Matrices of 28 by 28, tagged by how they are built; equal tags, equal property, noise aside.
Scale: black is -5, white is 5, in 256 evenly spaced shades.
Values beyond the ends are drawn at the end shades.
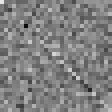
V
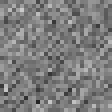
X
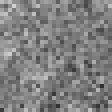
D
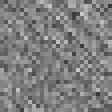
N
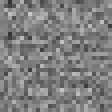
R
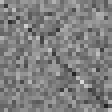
V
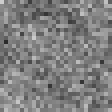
D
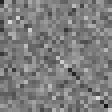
V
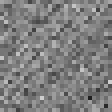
X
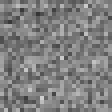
R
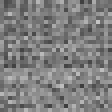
R
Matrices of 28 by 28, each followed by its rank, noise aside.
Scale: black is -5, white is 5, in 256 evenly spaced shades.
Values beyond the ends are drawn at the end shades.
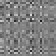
two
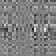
two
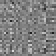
four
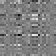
two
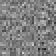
four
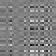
one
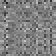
three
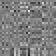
three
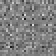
four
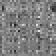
four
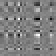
one
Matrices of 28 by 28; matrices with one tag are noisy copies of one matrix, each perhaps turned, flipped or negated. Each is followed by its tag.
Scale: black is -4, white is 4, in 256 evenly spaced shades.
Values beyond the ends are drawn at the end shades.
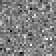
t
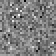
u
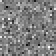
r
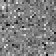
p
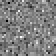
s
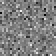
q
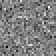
r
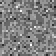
q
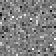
s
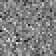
u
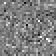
u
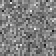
q
